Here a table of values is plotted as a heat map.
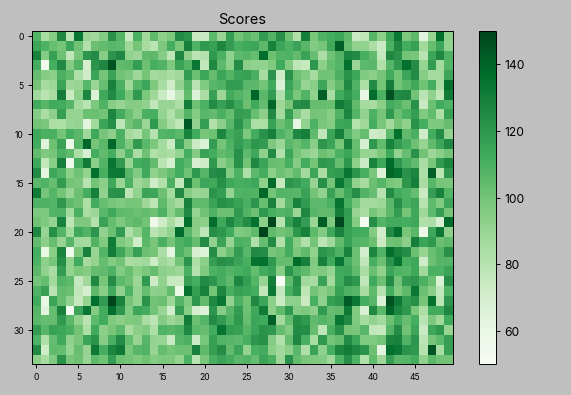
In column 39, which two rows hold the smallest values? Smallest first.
19, 6
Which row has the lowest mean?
9
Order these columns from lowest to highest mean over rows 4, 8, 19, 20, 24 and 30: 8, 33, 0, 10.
33, 8, 10, 0
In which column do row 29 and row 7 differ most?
48
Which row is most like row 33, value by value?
24
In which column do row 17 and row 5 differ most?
40
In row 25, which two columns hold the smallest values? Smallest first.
29, 48
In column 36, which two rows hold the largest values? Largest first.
19, 1
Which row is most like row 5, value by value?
8
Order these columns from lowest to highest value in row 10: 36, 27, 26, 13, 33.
13, 33, 26, 27, 36
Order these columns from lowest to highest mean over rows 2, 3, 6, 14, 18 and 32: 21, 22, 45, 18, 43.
18, 22, 45, 21, 43
